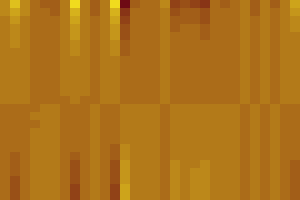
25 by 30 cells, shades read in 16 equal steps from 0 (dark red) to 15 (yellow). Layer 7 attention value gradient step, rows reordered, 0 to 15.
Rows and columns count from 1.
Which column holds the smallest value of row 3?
13
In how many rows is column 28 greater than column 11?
12
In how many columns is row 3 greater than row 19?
13
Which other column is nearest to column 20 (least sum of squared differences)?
18
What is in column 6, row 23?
8
